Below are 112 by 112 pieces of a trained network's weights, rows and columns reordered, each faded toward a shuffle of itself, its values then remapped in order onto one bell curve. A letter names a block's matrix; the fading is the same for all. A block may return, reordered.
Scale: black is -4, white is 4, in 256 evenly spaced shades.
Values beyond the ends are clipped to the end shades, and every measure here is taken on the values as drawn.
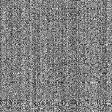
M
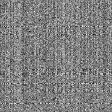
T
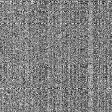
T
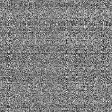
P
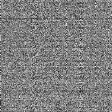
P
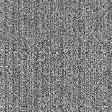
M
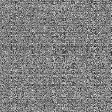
P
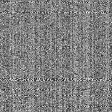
T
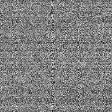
P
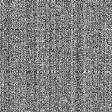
M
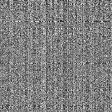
T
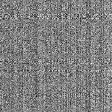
M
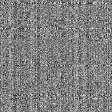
T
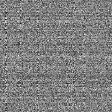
P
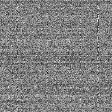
P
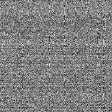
P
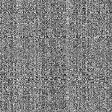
M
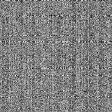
M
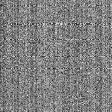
T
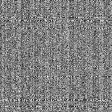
T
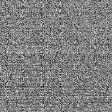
P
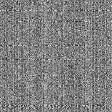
T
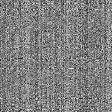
T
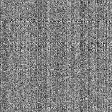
T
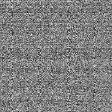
P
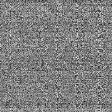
P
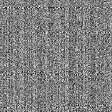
M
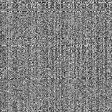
T
